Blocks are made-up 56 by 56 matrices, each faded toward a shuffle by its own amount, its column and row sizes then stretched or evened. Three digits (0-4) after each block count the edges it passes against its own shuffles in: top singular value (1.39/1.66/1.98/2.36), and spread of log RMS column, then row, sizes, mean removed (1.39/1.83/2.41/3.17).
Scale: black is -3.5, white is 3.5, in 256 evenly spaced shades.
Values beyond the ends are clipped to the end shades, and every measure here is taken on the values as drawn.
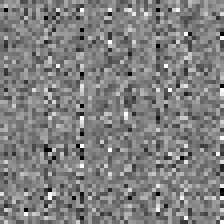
1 3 1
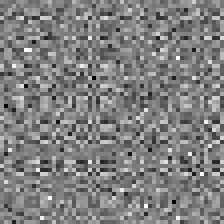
4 0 3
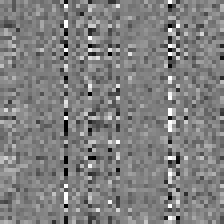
4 4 1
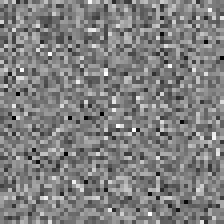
3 0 0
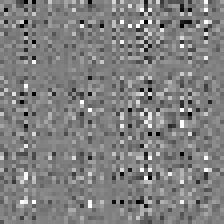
4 4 3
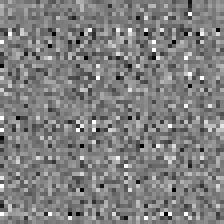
0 2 3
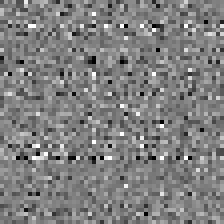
1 1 3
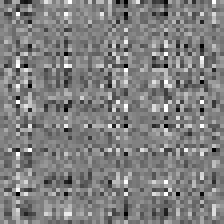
4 4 3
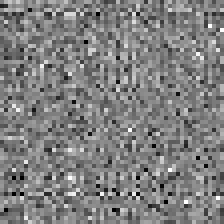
3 0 1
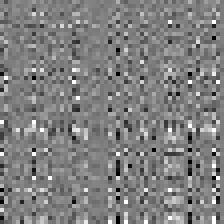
4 4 3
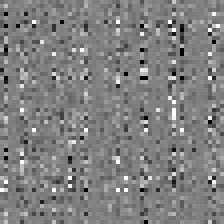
2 4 2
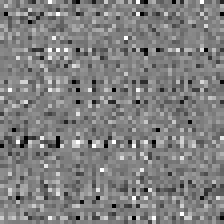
3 1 3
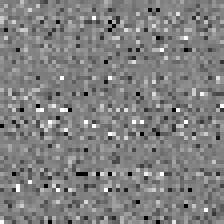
0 0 3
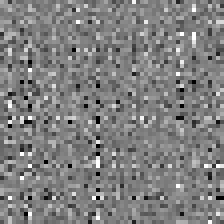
2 3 2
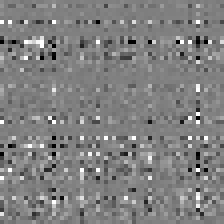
2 3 4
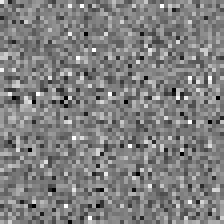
0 0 2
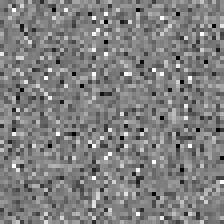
0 1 0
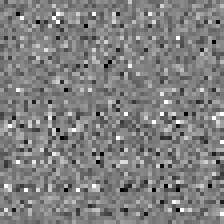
0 0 3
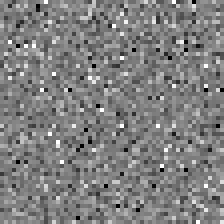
0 0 1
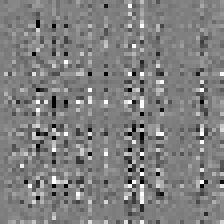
3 4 3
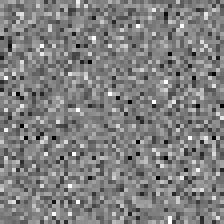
0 0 0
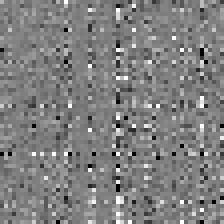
3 4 2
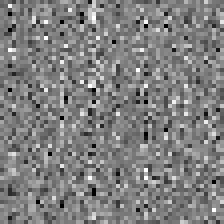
2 3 0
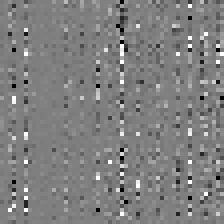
2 4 1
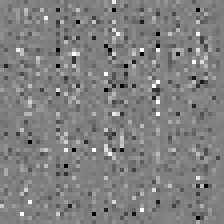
0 3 1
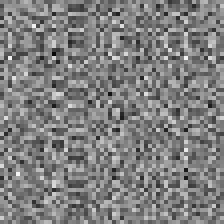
4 2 1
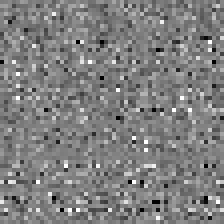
1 0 3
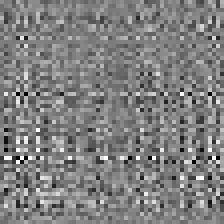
4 3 4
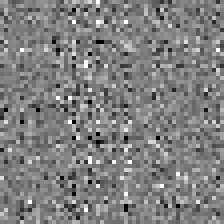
1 3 2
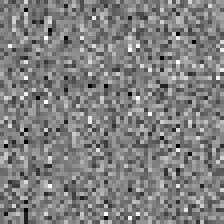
0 2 0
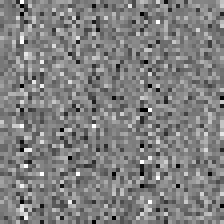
0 3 0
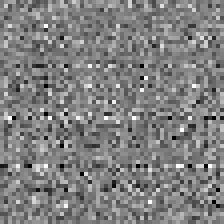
2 1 3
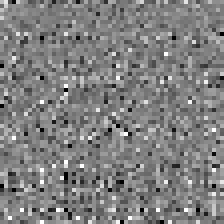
1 1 2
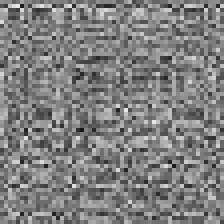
4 0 3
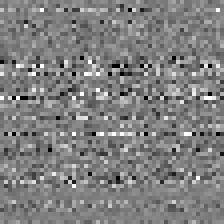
2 0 4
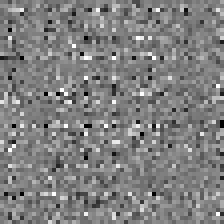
1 2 3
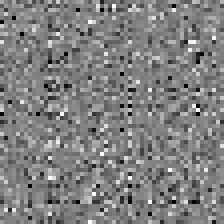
3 2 1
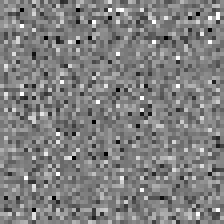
1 2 1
